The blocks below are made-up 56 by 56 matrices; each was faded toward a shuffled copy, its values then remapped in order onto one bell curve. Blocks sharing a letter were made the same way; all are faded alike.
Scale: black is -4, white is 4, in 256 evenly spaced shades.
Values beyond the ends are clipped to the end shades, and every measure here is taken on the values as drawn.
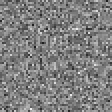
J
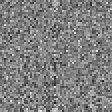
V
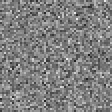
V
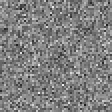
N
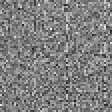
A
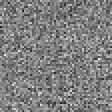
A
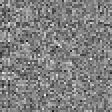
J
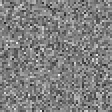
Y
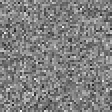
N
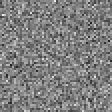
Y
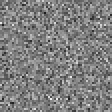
Y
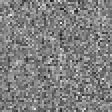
Y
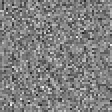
A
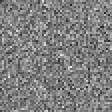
J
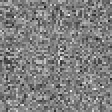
J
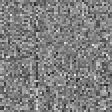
V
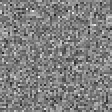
N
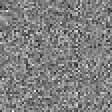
A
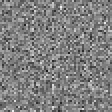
V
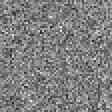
N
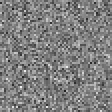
A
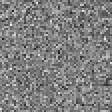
A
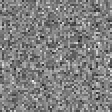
A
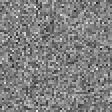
N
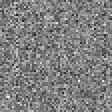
N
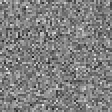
A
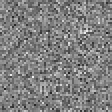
A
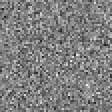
N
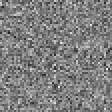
A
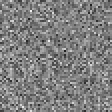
V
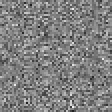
J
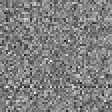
J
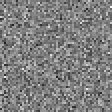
A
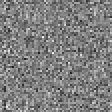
A
